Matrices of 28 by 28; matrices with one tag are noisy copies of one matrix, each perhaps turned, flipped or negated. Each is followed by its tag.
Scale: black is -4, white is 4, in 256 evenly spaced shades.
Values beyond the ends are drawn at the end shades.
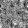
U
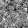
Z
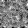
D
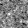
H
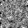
D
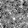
H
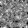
D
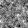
Z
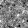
Z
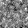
Z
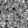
H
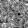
H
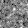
H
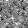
Z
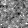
H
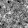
Z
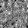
U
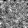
D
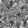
U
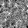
U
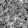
Z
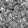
Z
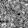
H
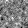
Z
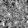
U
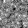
H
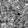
H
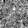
H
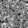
H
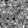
H
